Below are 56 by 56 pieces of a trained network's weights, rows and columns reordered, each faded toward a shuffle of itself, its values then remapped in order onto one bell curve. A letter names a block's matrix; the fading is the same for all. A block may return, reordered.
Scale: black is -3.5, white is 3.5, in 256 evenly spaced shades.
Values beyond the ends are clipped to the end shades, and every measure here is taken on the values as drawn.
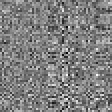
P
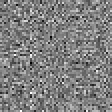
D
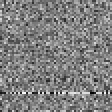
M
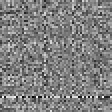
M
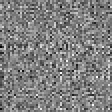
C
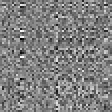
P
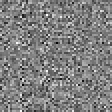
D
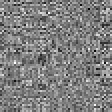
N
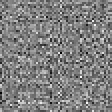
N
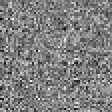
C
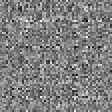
M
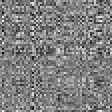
P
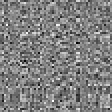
N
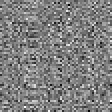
N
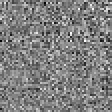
C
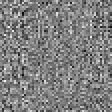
D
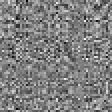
N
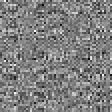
N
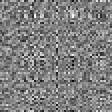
P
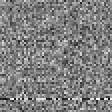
M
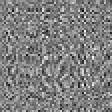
N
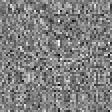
D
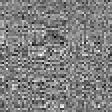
N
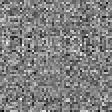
C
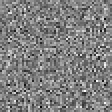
C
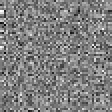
N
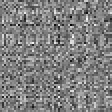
M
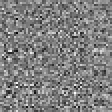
C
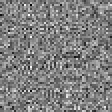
C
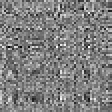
P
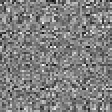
C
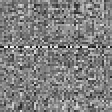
M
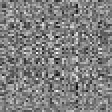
P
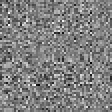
D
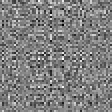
P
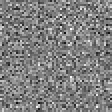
D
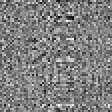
M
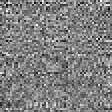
C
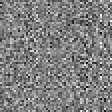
D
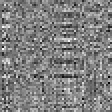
M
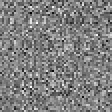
D
